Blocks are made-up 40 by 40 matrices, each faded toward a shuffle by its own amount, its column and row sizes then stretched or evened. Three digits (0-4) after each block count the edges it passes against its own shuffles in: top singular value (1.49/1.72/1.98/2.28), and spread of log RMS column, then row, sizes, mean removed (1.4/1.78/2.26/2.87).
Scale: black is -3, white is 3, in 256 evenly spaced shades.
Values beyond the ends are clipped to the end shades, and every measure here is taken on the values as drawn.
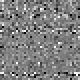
2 2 3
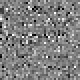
1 1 2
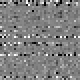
0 1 4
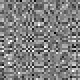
4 2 2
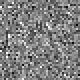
0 0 0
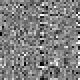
3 3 1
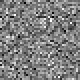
1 0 0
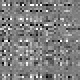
3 3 4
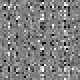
3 3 1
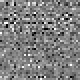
3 1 3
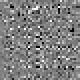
3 2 2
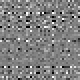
3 2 4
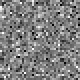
2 1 0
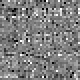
2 0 2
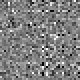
2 2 2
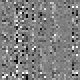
1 4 1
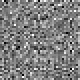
3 0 2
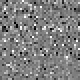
1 1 1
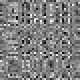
4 3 2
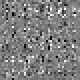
0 3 2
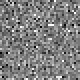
0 0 1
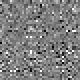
2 2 2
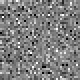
2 1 0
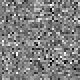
1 1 2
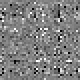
2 2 2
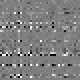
3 2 4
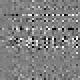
3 2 4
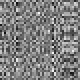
4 3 1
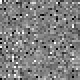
0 1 1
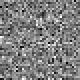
2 2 0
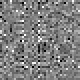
3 2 1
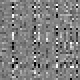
3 4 1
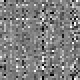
1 4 1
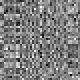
4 3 0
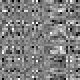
4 3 3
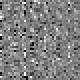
3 2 0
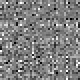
2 2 2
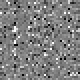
1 2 1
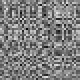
4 1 2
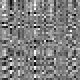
4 4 1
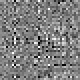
3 2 2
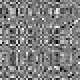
4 2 1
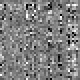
2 4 1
